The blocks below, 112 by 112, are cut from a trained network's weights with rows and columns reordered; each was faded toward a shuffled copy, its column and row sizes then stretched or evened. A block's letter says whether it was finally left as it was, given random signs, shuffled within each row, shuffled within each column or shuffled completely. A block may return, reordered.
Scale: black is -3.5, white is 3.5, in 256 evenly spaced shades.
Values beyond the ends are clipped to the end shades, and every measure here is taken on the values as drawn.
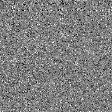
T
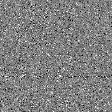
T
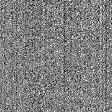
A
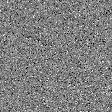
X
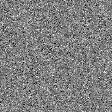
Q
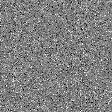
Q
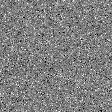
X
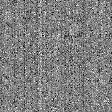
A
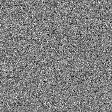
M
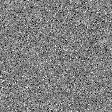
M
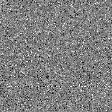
T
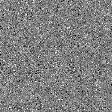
T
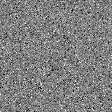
Q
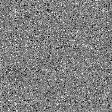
T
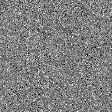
T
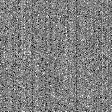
A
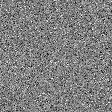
X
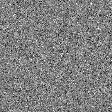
Q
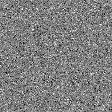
M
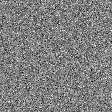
X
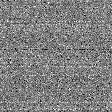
M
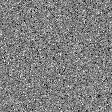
X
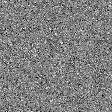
M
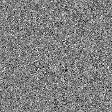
T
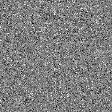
T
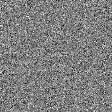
T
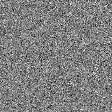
Q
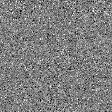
T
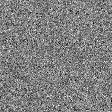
M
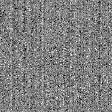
A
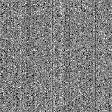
A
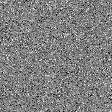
M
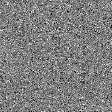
T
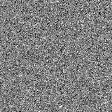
Q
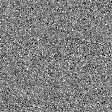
M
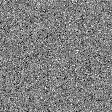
X
